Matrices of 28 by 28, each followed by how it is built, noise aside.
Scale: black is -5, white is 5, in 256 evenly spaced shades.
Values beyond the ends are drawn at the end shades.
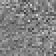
upper triangular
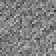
Hankel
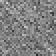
Toeplitz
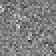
block diagonal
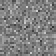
noise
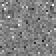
sparse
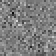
block diagonal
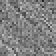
Toeplitz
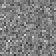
noise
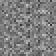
repeating rows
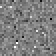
sparse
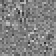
block diagonal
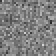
noise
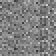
repeating rows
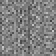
repeating rows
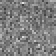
blocks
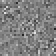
block diagonal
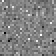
sparse
